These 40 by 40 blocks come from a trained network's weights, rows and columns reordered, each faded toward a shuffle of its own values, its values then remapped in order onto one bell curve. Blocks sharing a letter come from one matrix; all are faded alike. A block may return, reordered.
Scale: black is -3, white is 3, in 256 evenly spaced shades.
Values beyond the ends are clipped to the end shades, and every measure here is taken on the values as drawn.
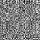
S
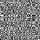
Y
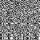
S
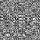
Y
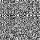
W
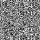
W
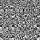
Y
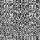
S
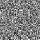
Y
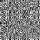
S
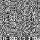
S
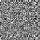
Y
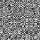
S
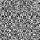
Y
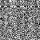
W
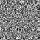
Y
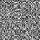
Y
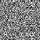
Y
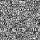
W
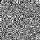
S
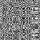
S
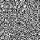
W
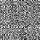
S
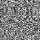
Y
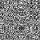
Y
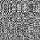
Y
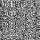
W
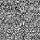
Y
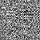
S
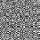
Y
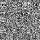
W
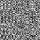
Y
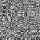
Y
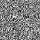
S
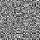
Y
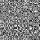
S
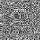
Y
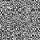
Y
